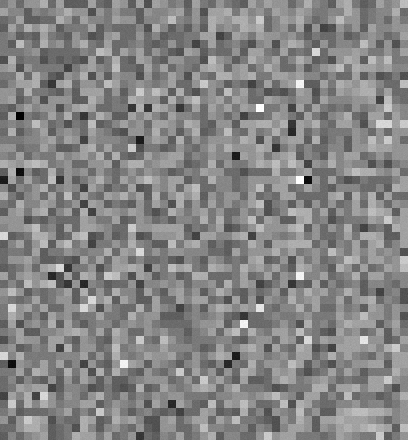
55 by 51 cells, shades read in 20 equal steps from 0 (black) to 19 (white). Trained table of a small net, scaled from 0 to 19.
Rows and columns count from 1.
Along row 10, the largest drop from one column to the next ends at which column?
12
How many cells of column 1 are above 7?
42
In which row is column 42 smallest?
44
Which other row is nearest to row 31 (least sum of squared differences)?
27
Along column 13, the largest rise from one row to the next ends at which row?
52
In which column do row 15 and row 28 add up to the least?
3
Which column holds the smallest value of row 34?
9
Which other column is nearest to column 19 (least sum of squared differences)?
13
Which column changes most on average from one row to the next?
11
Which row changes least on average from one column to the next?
40
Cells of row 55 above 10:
19
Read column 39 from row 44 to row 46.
12 12 7
